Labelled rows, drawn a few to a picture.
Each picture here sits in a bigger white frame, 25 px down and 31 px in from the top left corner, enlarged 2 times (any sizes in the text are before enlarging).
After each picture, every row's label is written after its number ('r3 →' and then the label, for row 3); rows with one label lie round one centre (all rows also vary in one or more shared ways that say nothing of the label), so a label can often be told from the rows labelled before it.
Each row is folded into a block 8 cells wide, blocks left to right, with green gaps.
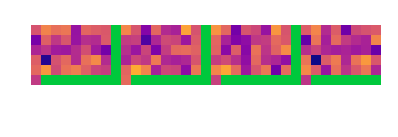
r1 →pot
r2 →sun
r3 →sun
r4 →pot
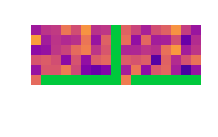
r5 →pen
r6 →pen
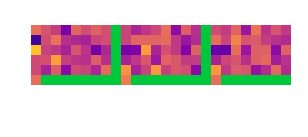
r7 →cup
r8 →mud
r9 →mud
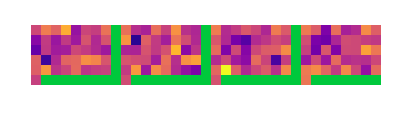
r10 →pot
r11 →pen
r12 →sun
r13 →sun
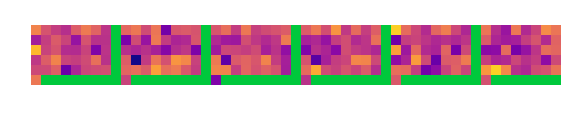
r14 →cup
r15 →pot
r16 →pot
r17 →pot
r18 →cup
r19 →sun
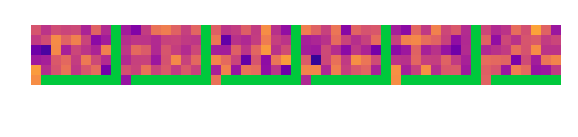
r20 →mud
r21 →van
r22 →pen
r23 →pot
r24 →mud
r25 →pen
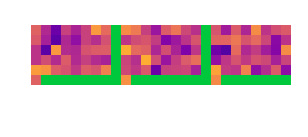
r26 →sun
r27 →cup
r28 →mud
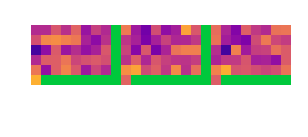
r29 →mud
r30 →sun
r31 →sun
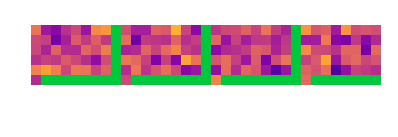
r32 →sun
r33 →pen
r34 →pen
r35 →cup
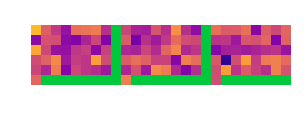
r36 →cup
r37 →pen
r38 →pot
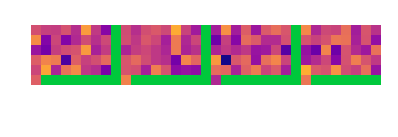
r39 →pen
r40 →pen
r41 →pot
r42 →mud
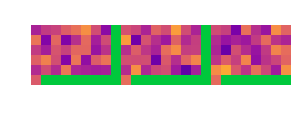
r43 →pen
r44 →pen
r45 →sun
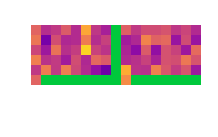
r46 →pen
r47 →mud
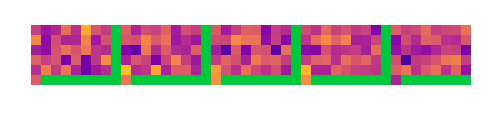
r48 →pen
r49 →mud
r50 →mud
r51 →mud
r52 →pot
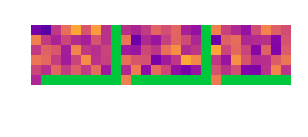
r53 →van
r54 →pen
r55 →cup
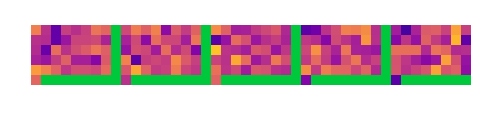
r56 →sun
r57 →pot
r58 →cup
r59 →van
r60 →van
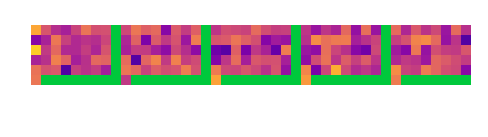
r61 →cup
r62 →pot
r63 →mud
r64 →mud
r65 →mud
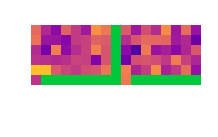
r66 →sun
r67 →mud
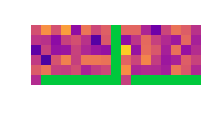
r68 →pot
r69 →cup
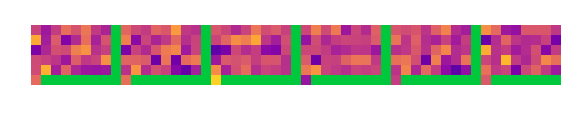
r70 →pen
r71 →pen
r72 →mud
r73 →pot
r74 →pen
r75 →cup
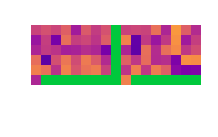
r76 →pot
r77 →pen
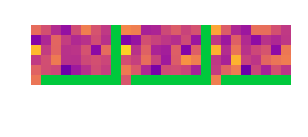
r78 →cup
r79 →cup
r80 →cup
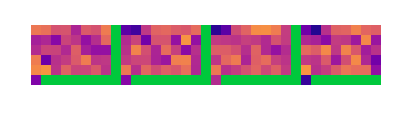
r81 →pot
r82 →van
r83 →van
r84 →van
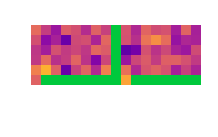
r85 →sun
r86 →mud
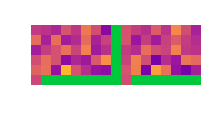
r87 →pen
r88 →pen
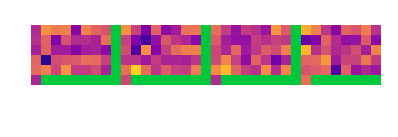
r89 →pot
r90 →sun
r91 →sun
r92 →cup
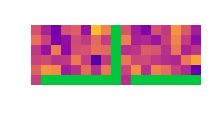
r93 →sun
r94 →pen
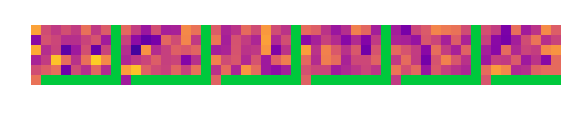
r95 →cup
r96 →sun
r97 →pen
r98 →cup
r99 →van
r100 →sun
